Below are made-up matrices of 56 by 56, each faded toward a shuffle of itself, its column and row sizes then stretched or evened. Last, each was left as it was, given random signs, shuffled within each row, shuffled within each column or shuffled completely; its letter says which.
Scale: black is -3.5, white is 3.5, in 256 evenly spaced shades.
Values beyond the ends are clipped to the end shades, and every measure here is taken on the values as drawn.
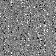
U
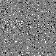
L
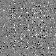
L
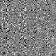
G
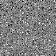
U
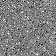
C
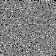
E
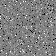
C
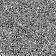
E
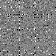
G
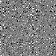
G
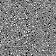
U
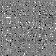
G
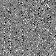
U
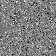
C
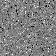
C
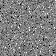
C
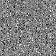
U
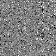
U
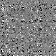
G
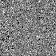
U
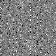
U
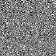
L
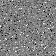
C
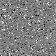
E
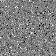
E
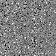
U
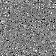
E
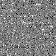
E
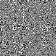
L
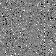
U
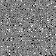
L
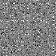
G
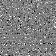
E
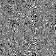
L
